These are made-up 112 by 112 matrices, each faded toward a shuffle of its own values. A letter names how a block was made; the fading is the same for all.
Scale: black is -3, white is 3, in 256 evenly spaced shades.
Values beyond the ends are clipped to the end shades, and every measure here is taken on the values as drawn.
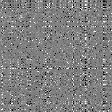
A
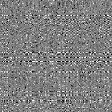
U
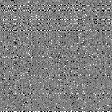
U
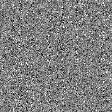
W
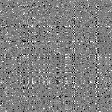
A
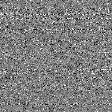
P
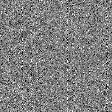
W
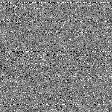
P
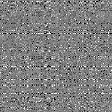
U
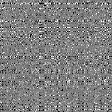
U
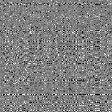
U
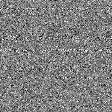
P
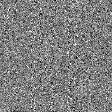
W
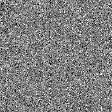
W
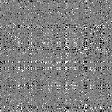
A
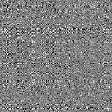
U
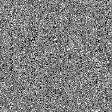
W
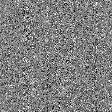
W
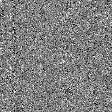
W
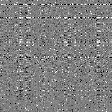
A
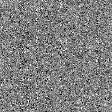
W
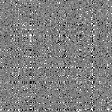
A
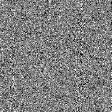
W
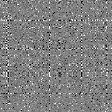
A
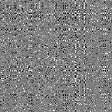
A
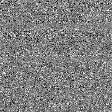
P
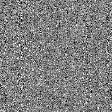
W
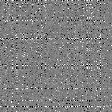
A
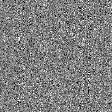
W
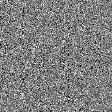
W
